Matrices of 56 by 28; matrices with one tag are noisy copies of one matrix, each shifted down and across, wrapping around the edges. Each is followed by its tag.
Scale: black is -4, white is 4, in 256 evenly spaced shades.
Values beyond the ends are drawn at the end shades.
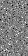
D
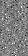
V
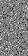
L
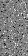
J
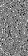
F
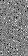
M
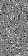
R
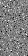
D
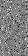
R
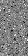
J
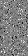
L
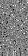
F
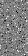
J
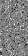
J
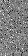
R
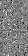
R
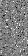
J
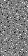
D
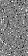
F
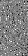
F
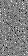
M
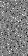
D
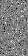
R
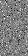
R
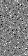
D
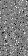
J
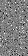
M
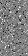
J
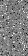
J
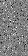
R
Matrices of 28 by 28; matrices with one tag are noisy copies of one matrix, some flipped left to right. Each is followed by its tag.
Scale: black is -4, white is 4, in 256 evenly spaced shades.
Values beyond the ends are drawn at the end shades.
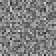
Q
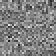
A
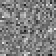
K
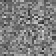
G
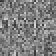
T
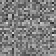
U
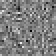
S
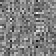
S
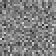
A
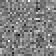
S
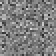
U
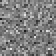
K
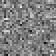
K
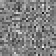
S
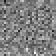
G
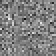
U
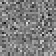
U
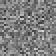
G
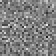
A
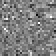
K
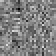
S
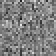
T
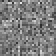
T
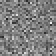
G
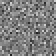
Q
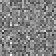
Q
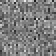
T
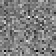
G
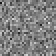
Q
